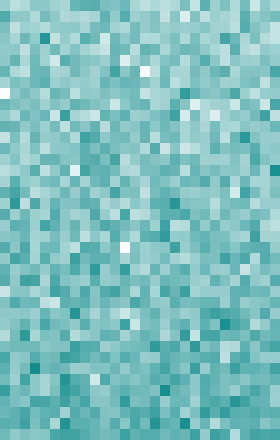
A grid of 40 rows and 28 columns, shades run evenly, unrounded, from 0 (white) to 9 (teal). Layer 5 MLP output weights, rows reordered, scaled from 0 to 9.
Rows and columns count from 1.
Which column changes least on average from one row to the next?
14
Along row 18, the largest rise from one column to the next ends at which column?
25
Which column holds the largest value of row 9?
19
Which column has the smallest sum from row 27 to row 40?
10
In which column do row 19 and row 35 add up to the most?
18
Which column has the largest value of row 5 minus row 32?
24
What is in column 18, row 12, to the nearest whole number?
5
